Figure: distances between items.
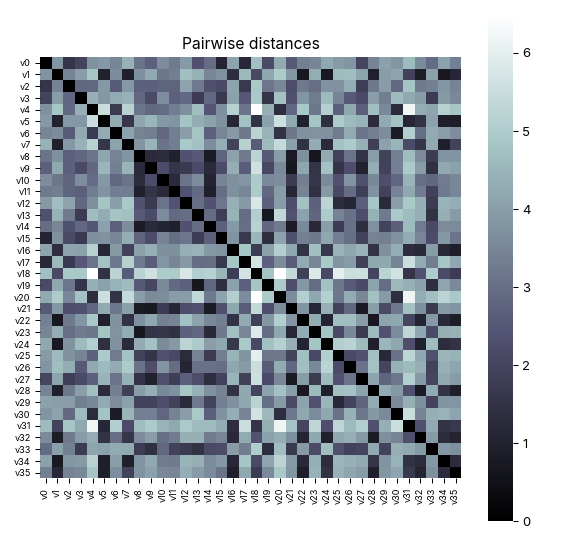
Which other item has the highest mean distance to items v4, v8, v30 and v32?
v18
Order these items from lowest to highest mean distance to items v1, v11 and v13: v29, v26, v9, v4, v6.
v9, v29, v26, v6, v4
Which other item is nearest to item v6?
v30
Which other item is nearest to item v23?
v8
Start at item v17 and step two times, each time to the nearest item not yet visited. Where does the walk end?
v15
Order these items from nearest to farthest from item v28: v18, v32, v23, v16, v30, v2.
v32, v16, v18, v2, v30, v23
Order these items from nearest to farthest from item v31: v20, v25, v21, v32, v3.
v32, v3, v21, v25, v20
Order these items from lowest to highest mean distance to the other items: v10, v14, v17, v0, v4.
v14, v10, v0, v17, v4
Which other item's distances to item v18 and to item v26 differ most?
v12
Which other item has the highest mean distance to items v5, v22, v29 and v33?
v20
